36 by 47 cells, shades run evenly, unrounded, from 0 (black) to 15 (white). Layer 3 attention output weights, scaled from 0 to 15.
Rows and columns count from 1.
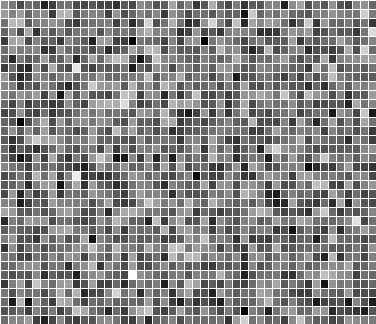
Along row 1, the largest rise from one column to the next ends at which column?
37
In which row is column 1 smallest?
25
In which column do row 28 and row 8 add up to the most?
10
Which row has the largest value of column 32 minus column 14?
2
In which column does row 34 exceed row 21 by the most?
8
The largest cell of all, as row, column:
31, 17
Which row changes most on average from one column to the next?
18
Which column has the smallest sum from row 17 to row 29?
3
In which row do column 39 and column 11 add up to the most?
11
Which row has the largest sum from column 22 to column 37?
29
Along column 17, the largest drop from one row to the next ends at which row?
32
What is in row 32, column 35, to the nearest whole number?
10
